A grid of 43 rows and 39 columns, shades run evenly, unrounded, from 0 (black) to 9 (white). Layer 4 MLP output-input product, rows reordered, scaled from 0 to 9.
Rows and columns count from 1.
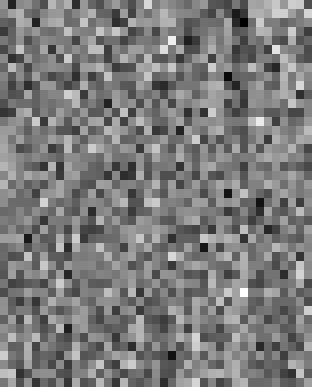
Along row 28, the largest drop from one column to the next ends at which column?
9
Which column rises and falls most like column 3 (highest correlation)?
21
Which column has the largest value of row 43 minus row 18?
25
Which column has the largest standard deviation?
31
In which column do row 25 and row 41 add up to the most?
13
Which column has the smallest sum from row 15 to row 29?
17
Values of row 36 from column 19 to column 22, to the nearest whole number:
3 3 2 3
